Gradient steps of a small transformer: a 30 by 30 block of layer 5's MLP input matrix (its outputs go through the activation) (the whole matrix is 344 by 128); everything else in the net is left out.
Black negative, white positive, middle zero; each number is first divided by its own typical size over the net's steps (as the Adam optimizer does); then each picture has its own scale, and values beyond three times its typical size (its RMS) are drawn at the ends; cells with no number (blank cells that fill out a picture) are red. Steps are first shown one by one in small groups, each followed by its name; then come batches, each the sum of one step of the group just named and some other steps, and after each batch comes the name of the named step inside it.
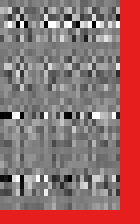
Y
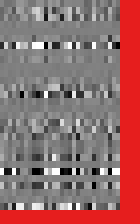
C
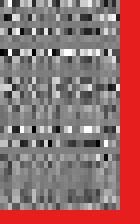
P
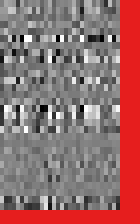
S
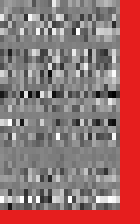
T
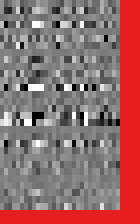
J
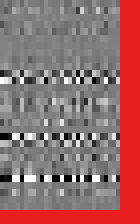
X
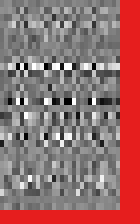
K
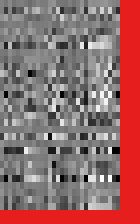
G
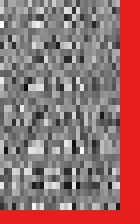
J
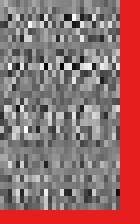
S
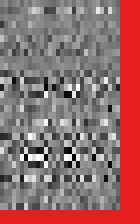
X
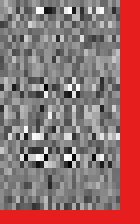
S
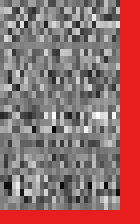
Y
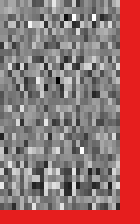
T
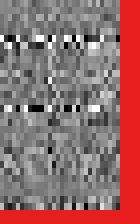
G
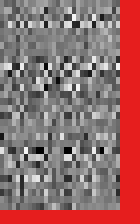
Y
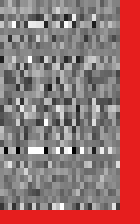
K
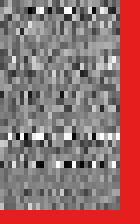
P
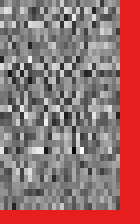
K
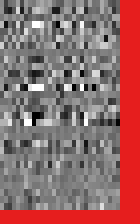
J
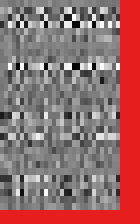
Y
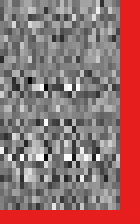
X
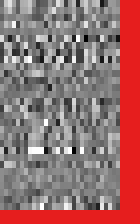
K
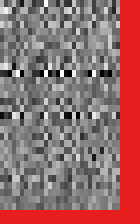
Y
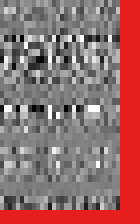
S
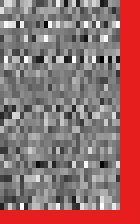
Y
